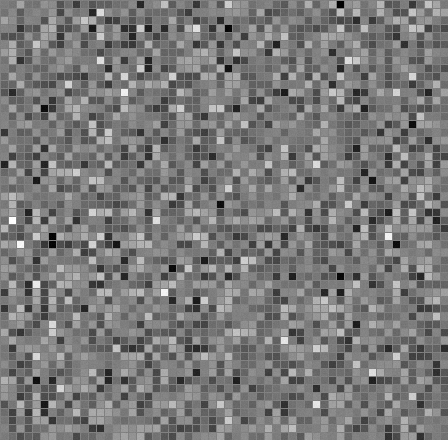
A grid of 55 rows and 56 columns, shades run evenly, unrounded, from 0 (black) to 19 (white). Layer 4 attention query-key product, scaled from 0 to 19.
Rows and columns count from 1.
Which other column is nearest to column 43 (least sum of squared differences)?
52
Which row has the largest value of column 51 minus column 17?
44
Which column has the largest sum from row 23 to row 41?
2
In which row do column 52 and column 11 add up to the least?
16
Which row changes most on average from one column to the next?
4
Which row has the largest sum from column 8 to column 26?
30
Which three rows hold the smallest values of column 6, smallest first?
14, 51, 21
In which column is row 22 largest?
10
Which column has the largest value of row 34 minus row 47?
8
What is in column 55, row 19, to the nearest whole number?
5
